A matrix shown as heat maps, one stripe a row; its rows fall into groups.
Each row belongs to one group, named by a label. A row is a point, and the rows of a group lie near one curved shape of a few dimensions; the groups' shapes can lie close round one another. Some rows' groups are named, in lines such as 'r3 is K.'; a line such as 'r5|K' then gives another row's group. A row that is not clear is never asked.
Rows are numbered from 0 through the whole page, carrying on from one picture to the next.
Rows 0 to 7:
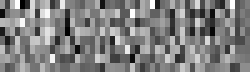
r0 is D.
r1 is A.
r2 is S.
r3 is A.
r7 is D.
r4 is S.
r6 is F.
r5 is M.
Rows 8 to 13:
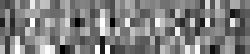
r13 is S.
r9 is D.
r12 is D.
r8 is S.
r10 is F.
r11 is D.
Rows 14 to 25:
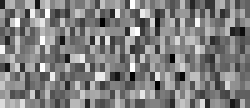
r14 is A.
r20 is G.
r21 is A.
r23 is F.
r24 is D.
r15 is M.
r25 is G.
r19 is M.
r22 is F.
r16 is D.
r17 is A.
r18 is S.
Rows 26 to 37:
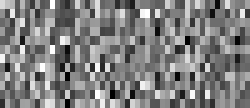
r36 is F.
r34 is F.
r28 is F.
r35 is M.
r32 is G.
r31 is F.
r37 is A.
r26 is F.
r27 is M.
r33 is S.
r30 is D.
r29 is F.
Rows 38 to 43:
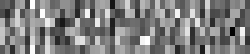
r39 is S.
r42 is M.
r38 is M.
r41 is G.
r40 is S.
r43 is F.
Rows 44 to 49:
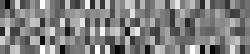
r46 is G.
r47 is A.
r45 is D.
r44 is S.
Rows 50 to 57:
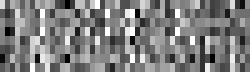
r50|G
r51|S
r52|D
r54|F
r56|A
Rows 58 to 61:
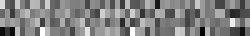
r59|D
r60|G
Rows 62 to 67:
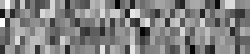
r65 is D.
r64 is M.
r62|F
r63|A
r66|D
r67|A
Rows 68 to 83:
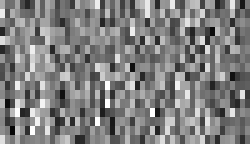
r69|M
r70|D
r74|S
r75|F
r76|D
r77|S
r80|D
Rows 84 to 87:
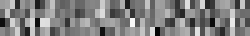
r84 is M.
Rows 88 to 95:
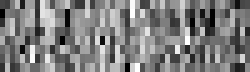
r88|A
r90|A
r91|M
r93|D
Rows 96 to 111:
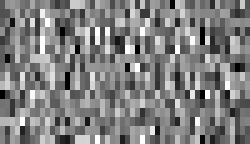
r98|F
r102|S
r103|A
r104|F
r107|D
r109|S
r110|D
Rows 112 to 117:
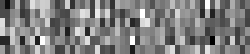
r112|S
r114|M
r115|G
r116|A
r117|F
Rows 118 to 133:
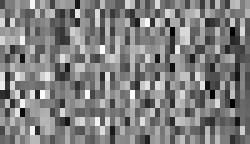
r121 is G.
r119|F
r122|G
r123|D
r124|D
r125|G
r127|M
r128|A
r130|D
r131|G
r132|M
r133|D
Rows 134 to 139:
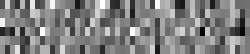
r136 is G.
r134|F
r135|F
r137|A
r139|D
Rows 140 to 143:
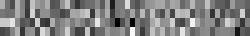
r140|M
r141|G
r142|F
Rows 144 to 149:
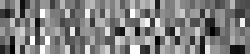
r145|A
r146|M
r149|A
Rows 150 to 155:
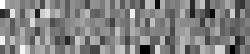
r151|A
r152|D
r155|D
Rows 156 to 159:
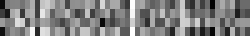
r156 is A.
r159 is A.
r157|A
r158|D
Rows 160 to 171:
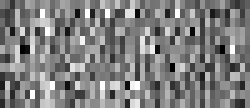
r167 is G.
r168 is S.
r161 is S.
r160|D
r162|S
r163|F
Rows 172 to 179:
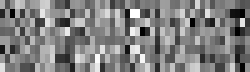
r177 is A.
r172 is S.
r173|A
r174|M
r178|G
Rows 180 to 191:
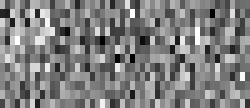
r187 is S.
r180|M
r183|S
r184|D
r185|G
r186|F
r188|G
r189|D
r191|M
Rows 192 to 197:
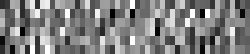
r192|A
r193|F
